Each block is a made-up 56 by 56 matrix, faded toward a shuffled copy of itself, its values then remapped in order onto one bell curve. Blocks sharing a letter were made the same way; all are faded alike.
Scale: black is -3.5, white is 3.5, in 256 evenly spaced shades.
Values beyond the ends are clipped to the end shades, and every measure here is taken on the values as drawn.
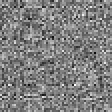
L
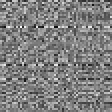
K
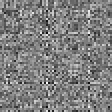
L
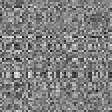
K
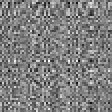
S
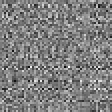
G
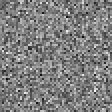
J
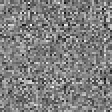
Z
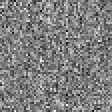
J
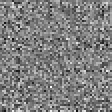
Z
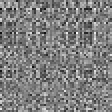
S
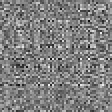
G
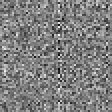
L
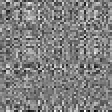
S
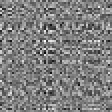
S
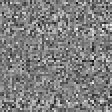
Z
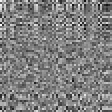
S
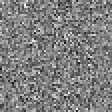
J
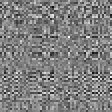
K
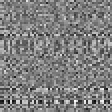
K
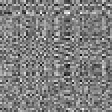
S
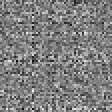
Z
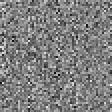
J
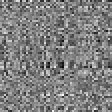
G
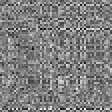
K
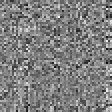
L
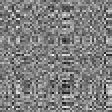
S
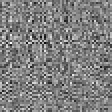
G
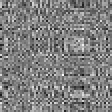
S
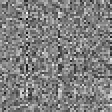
L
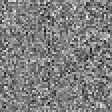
J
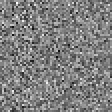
J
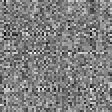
L
